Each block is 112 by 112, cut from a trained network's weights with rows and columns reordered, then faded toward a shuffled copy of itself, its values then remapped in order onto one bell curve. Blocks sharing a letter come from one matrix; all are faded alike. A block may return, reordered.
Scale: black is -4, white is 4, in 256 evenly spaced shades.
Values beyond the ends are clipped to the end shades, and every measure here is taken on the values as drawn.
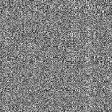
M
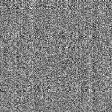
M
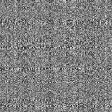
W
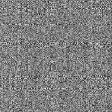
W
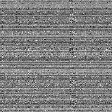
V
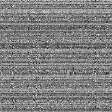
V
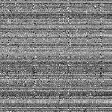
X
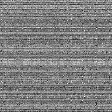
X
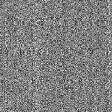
M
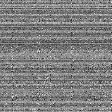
V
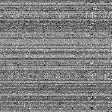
V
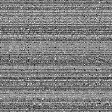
X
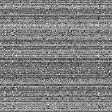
V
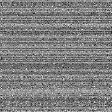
V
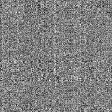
M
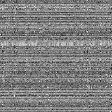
X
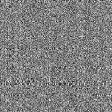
M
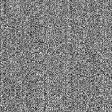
M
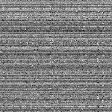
X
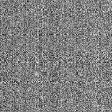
W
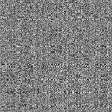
W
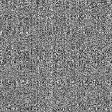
W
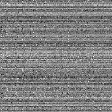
X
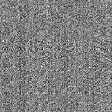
W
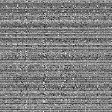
V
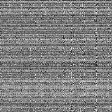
V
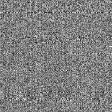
M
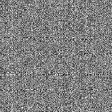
M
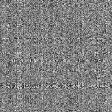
W
